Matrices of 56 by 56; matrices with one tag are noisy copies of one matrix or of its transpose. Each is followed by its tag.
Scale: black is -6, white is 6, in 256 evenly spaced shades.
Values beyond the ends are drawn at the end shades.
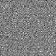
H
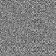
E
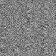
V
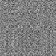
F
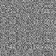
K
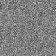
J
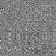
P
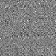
H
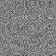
V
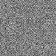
K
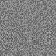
E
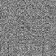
K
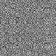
K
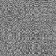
P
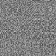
P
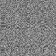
V
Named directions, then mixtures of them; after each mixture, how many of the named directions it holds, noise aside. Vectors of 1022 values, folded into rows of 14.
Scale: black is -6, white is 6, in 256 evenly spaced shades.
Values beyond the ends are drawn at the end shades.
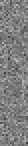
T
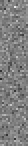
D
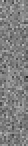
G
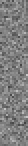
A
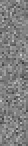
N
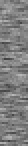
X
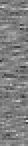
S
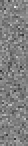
one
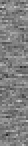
three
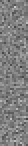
four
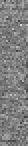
four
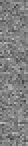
four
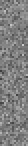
four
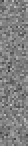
three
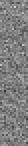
four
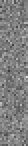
one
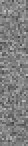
three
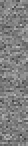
four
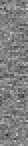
three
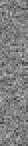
two
